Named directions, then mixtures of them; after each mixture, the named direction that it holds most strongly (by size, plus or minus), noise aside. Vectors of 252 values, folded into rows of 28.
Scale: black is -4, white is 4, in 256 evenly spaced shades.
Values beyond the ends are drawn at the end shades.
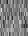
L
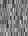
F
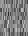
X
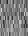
L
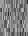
X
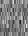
F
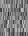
X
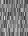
X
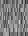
X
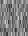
F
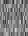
F
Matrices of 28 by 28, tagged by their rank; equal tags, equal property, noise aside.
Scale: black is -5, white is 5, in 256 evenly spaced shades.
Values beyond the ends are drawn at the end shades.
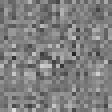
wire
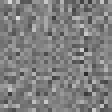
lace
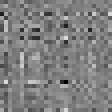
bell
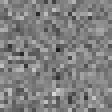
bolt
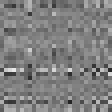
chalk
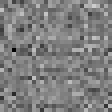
bolt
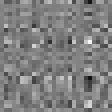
chalk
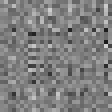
wire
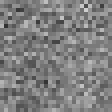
lace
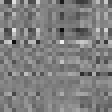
chalk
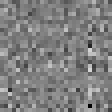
wire
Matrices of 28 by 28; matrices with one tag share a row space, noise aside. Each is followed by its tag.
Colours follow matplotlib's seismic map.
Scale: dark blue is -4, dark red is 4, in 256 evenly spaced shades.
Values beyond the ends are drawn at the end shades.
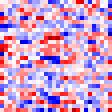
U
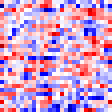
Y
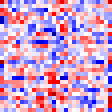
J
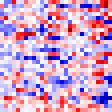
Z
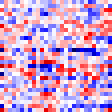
Y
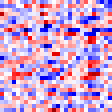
Y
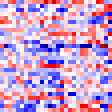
Z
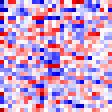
U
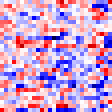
Z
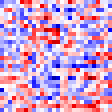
Y
